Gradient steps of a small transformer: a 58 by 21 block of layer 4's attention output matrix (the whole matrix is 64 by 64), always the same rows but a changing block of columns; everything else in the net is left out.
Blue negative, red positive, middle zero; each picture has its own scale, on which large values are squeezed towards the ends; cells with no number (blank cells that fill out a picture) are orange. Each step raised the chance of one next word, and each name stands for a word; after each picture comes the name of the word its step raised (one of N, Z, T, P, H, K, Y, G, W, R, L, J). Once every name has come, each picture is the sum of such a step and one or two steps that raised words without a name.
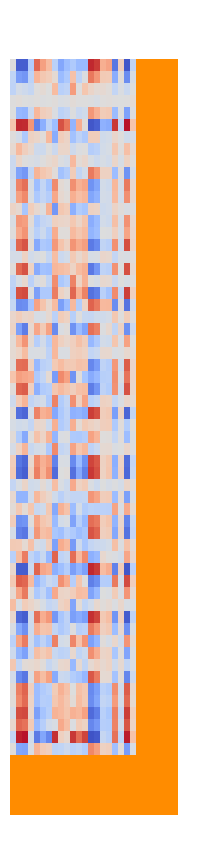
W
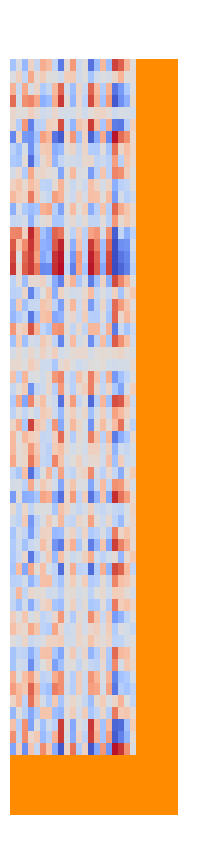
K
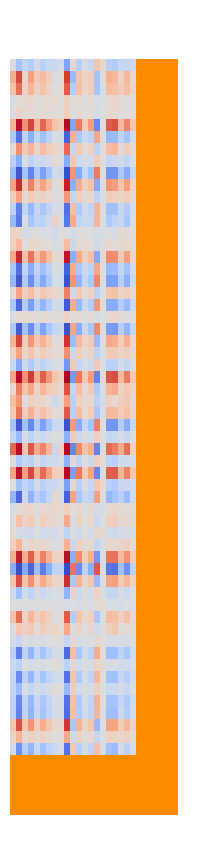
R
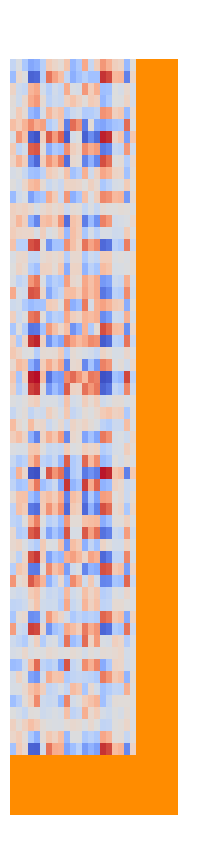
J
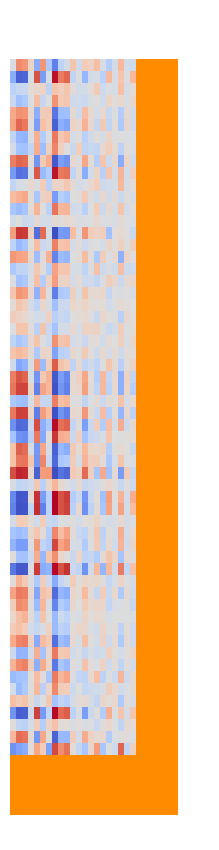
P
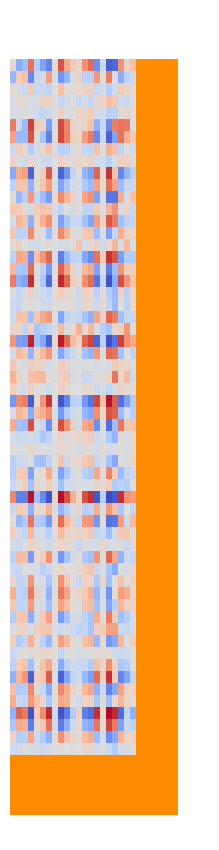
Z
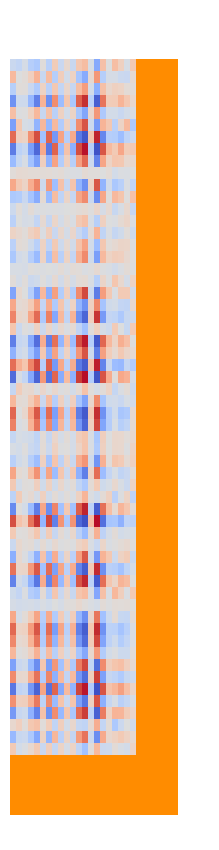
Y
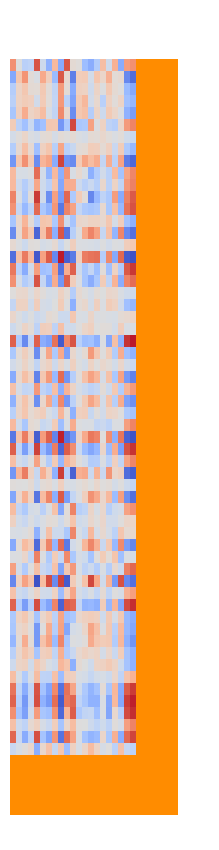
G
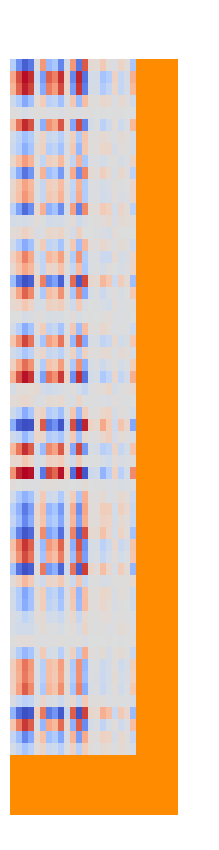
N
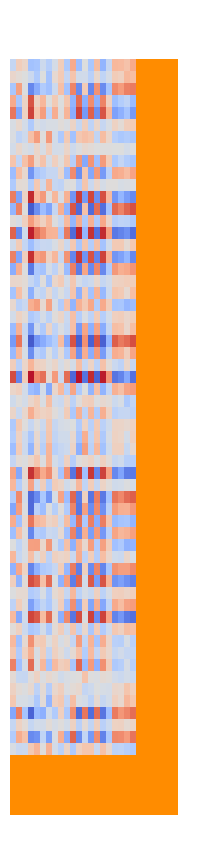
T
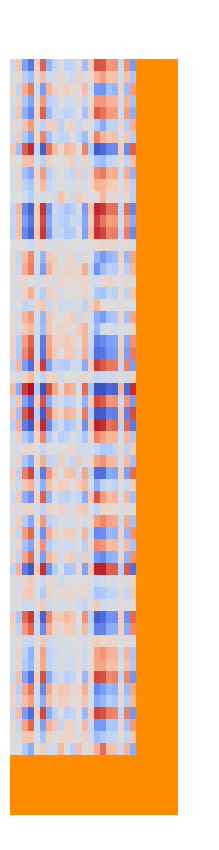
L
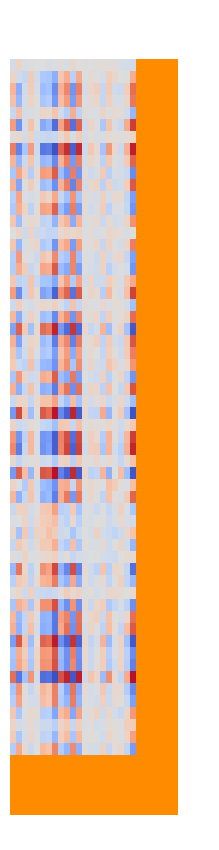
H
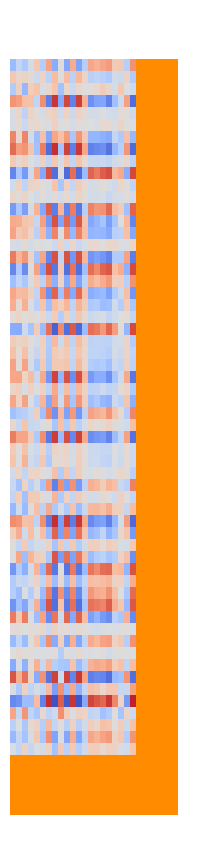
H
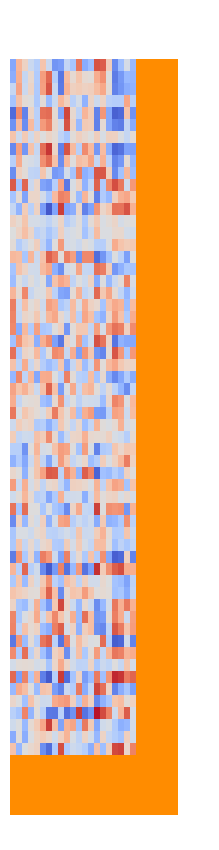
L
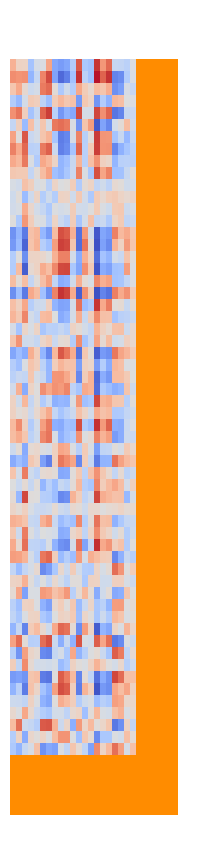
K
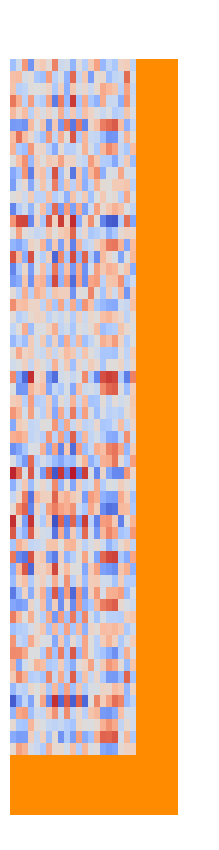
J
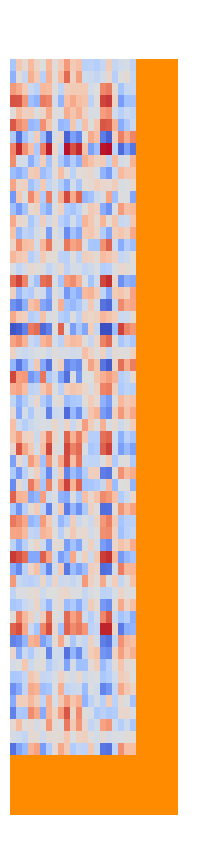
H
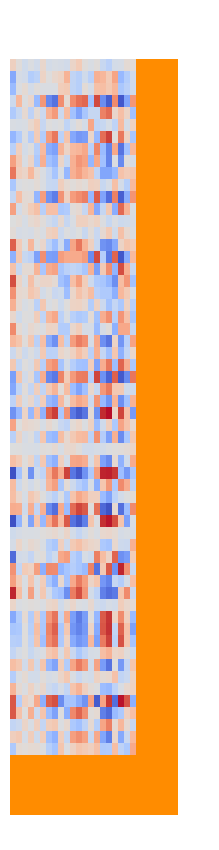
Y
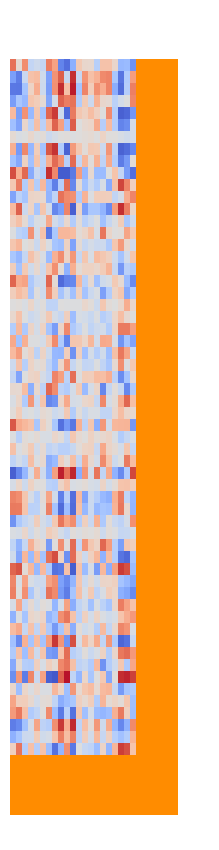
N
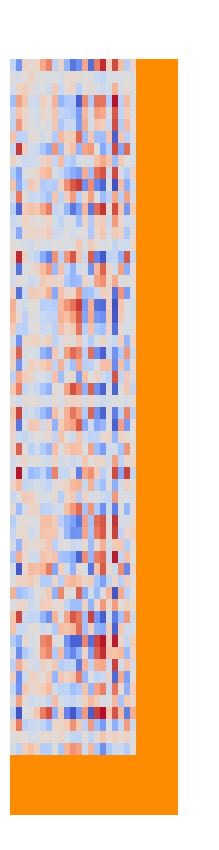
L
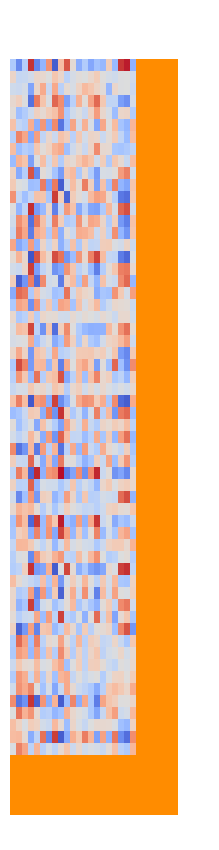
W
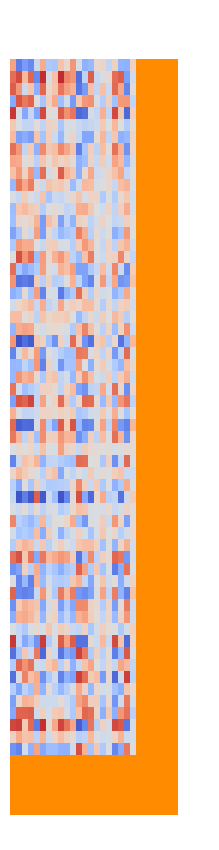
Z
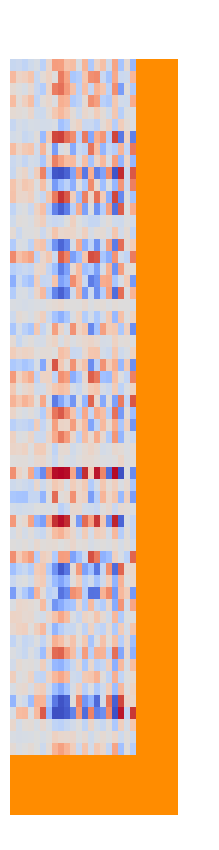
Z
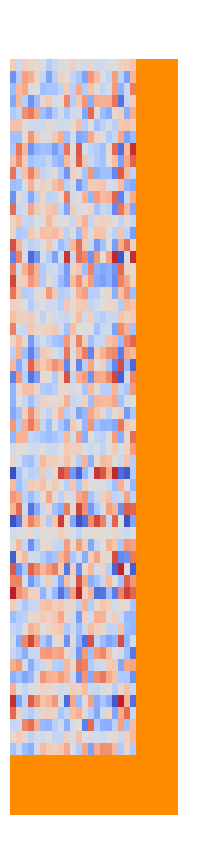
Y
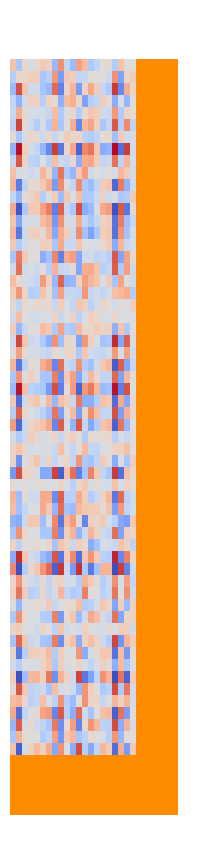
L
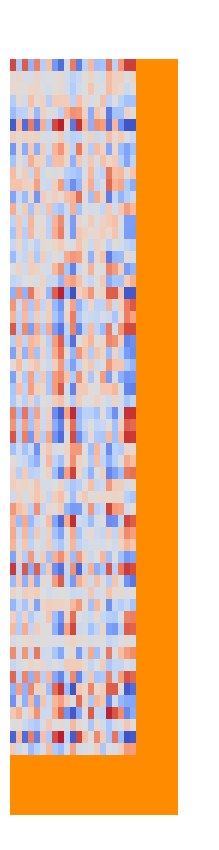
W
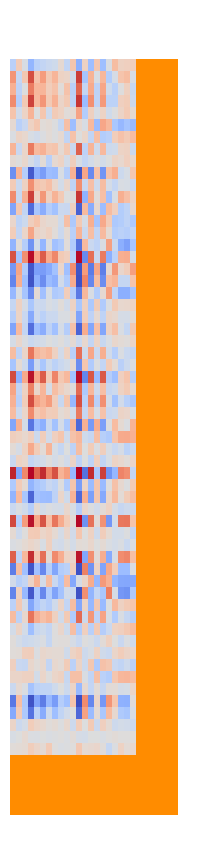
R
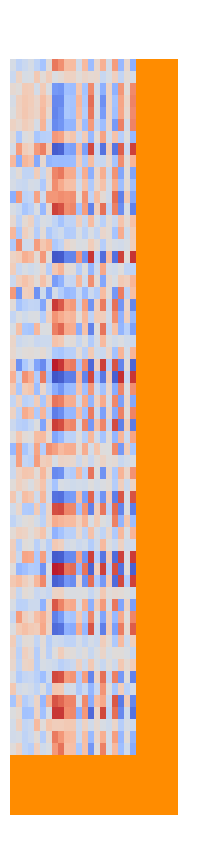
G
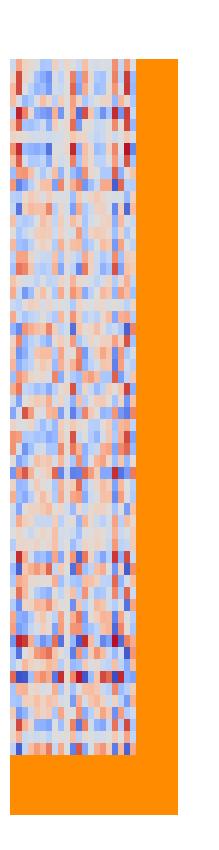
H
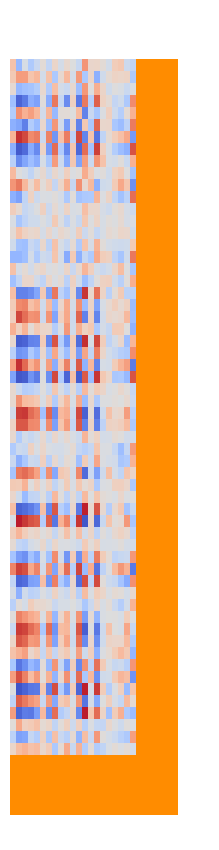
Y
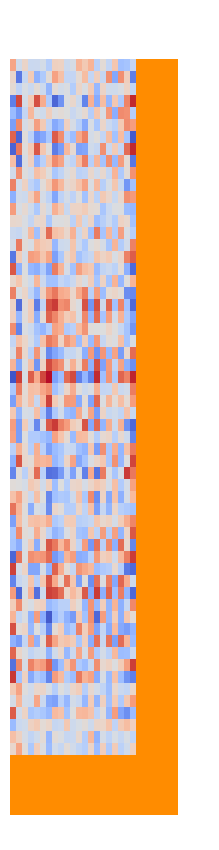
J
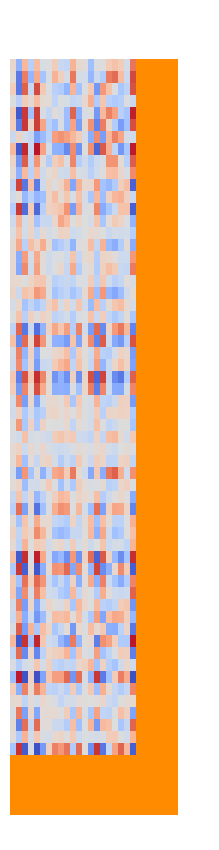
J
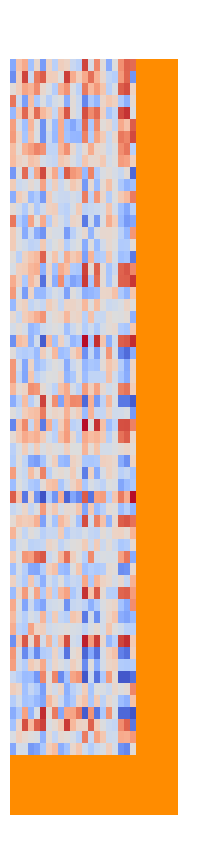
Z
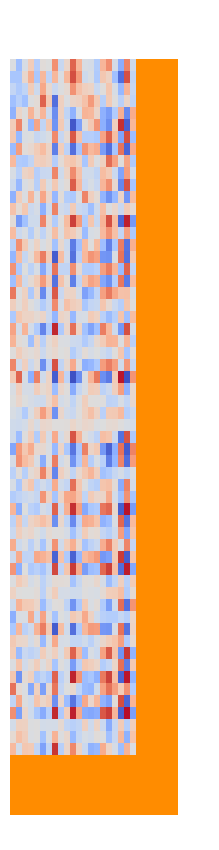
J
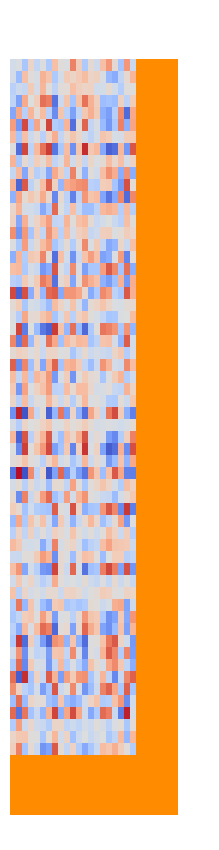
H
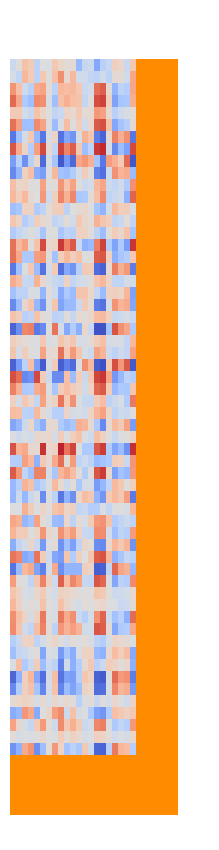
R
